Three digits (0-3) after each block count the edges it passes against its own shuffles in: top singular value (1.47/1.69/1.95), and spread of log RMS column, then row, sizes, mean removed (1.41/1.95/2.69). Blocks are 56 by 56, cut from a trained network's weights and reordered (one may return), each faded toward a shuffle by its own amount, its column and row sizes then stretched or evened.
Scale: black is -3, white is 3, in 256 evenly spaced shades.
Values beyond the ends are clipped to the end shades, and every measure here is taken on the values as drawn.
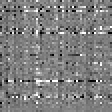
2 1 3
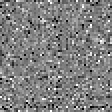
0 1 1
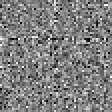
1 1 1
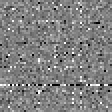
2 0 2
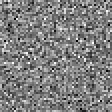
0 0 1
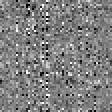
1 3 2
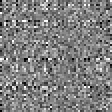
3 2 2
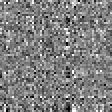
2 2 2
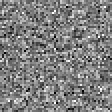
1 0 1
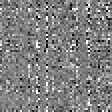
1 3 2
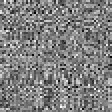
3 0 2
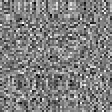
3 1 1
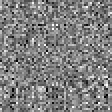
3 2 2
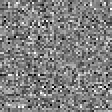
1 1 2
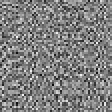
3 1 0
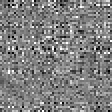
3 2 3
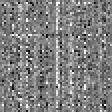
2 3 1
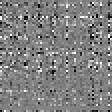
0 3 3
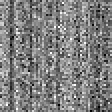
3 1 0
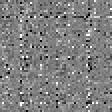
0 2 2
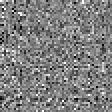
1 2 0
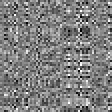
3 3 0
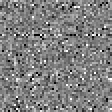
0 0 1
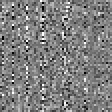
2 3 0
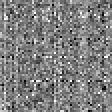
1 1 1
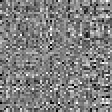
3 2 1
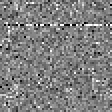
2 0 1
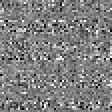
0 1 3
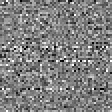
1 0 2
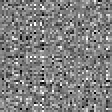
2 3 2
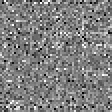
0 0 2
